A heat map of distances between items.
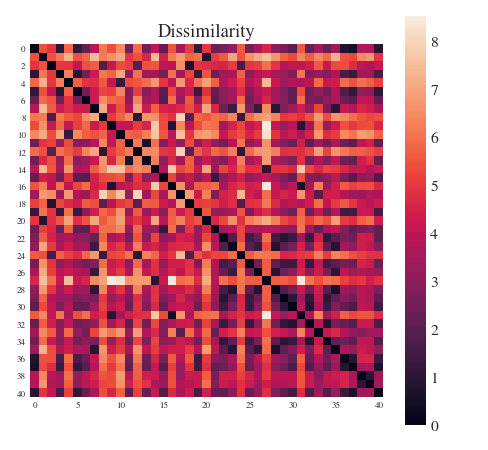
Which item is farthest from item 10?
27
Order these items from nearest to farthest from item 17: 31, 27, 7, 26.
26, 7, 27, 31
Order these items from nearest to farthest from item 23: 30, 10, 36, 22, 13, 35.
35, 22, 30, 36, 13, 10
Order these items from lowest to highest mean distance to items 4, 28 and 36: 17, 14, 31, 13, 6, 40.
40, 6, 13, 31, 17, 14
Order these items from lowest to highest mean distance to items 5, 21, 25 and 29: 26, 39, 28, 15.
15, 28, 26, 39
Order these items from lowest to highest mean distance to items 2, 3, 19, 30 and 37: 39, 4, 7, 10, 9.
39, 7, 9, 4, 10
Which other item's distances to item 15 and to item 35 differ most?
7
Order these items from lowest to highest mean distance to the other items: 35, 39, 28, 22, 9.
22, 28, 35, 39, 9
